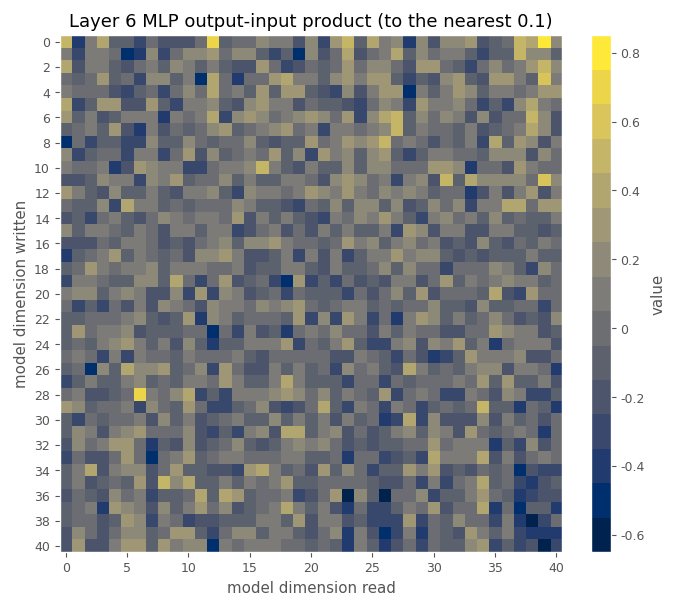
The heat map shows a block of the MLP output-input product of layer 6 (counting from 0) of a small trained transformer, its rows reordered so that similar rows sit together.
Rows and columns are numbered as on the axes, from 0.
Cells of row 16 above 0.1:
8
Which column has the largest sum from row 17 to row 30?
6
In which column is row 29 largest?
34
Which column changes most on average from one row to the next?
18
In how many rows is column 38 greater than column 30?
17
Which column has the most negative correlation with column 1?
12
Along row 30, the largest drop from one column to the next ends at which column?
29
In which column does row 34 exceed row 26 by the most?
2
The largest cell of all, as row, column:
0, 39
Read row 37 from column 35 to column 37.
-0.4 0 -0.5
